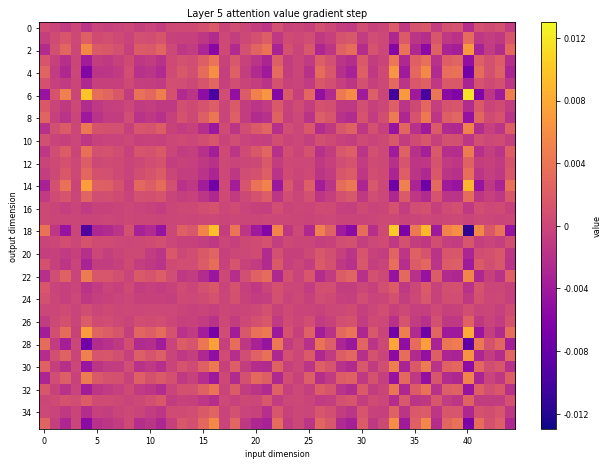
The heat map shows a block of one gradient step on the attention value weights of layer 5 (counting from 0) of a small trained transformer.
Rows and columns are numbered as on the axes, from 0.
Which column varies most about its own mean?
40
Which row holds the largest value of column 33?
18
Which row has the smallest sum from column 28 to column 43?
6
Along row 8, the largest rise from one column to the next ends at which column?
41
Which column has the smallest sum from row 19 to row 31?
36
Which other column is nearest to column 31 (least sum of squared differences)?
7
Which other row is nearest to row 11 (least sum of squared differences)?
9
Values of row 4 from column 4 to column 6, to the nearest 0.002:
-0.006 -0.002 -0.002
